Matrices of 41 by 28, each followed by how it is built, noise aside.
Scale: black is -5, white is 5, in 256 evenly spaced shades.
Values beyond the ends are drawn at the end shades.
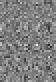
low rank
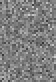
noise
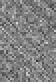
Toeplitz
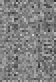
blocks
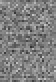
blocks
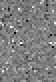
sparse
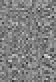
low rank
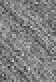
Toeplitz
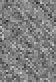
Toeplitz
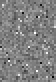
sparse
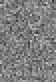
noise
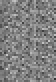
repeating rows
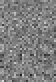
low rank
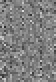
uneven columns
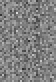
repeating rows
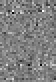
uneven rows
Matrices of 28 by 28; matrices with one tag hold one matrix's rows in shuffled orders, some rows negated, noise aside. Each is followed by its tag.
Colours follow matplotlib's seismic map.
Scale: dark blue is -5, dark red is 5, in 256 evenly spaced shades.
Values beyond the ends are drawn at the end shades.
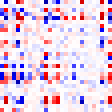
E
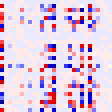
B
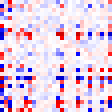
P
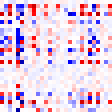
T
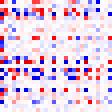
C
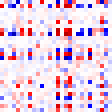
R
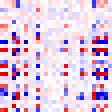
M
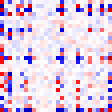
P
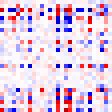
R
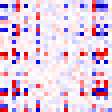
M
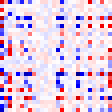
P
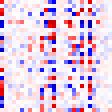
B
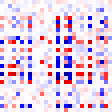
R
